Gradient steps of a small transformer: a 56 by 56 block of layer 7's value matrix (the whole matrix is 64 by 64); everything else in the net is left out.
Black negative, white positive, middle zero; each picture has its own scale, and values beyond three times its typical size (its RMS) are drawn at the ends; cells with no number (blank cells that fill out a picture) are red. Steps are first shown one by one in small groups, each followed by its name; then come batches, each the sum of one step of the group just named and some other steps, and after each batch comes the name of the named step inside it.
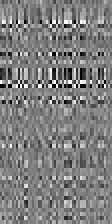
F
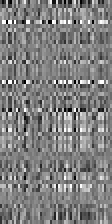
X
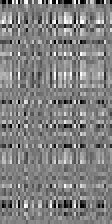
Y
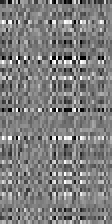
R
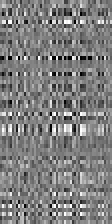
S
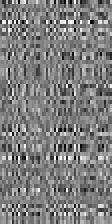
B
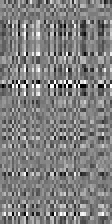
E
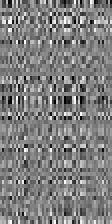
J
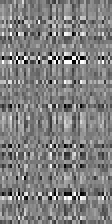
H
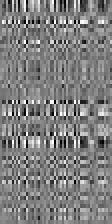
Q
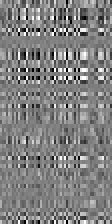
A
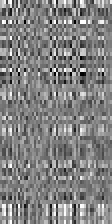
S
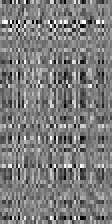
J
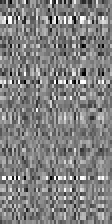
X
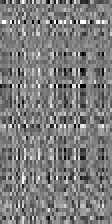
J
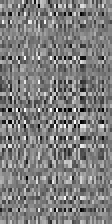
R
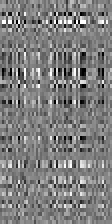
S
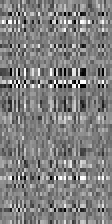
X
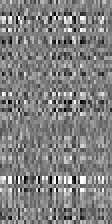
R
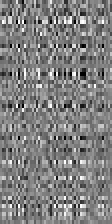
S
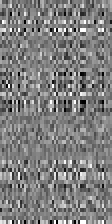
R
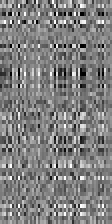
S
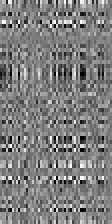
F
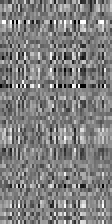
R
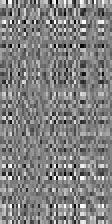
A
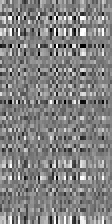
J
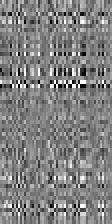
E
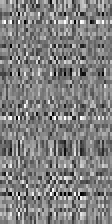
H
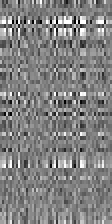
Y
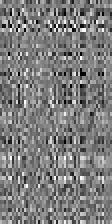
F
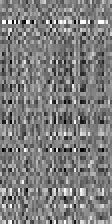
J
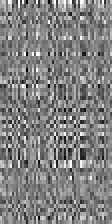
E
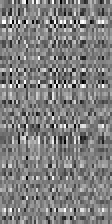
Q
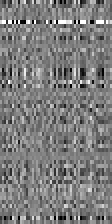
X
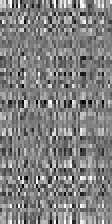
S
